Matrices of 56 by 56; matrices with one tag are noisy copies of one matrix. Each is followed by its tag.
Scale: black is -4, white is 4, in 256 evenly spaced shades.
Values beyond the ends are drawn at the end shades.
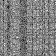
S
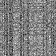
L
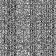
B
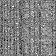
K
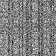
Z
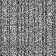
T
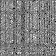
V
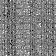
B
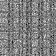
Z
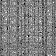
T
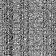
L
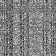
L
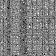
S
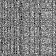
K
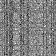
L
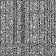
V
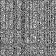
V
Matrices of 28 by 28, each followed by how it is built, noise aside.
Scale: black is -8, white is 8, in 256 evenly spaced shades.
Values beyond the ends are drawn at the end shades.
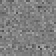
uneven rows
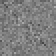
diagonal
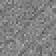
Hankel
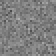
diagonal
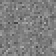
uneven rows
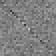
diagonal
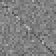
diagonal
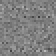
uneven rows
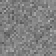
Hankel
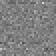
uneven rows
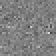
uneven rows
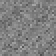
Hankel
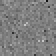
sparse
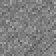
Hankel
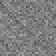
Toeplitz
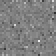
sparse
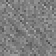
Toeplitz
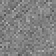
Hankel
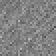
Hankel
